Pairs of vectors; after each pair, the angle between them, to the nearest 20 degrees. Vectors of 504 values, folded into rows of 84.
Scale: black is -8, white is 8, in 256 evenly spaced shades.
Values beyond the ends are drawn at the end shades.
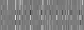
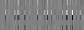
100 degrees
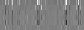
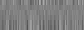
80 degrees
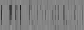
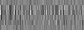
60 degrees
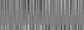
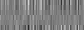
160 degrees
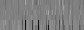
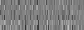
60 degrees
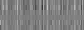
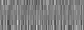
60 degrees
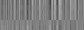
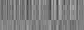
20 degrees
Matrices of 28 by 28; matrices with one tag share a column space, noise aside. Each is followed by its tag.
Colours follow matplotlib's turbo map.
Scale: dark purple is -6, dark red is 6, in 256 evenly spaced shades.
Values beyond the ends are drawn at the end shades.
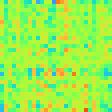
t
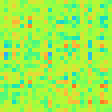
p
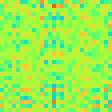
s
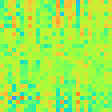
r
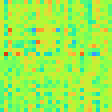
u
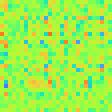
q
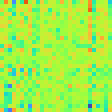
t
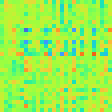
u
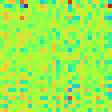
s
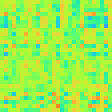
r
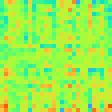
t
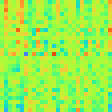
u
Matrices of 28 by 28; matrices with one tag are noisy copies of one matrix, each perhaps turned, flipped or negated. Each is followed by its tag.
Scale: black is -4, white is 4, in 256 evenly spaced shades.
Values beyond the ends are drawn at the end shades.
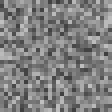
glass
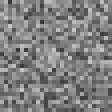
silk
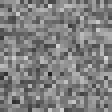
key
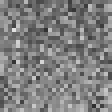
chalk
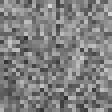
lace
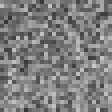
lace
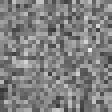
glass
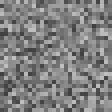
key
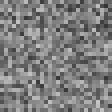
key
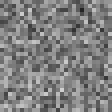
key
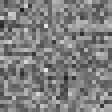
glass
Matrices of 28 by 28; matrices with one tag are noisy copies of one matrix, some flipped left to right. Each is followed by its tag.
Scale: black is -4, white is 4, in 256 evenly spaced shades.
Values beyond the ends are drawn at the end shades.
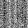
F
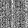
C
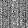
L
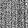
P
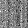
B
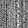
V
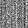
P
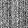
L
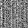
P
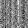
F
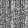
C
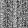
C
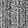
L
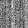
C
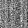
B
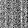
B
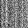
B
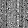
V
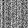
P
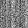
C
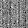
L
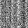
F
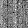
C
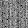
L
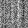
F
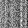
B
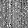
V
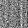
B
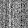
V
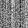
C
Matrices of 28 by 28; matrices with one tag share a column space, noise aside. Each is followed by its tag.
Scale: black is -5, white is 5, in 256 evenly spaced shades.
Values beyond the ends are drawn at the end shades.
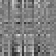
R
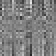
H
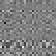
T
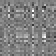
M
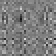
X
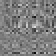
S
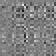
M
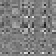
S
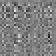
M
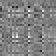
M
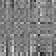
R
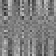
H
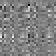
M
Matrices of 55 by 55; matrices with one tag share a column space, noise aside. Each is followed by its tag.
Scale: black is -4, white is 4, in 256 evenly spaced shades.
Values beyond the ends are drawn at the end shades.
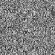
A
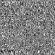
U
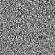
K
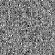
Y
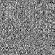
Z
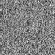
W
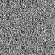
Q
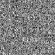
Q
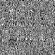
Y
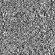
A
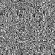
A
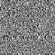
K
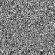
U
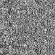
W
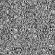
Z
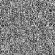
Y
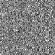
A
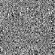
A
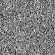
A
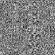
Z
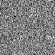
K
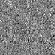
Q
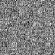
Y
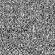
Z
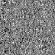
W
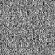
Y
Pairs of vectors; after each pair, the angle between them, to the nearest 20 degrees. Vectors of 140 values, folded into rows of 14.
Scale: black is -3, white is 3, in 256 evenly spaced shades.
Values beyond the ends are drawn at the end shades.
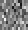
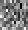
60 degrees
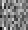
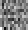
160 degrees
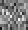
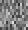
60 degrees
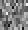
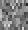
160 degrees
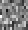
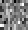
120 degrees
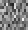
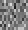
140 degrees
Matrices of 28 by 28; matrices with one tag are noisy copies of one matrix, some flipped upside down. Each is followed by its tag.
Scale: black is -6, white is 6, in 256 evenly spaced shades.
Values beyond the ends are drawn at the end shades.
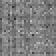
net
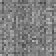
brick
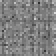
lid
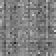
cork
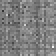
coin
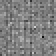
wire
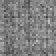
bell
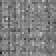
net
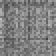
bell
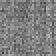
brick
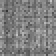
bell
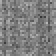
cork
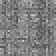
cork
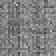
coin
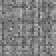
lid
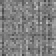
lid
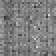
bell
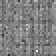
lid
